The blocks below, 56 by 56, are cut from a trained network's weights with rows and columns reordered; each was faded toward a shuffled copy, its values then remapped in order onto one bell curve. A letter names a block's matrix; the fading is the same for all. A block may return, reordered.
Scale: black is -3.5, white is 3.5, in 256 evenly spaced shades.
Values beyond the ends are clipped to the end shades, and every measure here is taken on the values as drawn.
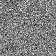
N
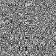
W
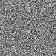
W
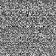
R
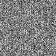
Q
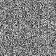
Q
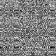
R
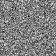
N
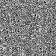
Q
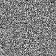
N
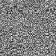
W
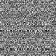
R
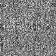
Q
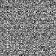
R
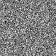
N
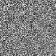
W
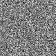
N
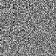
W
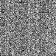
Q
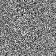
N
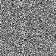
N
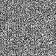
Q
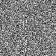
N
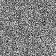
N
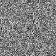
W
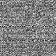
R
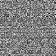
R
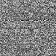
R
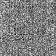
Q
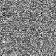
W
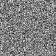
N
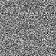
W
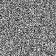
N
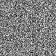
Q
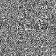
W
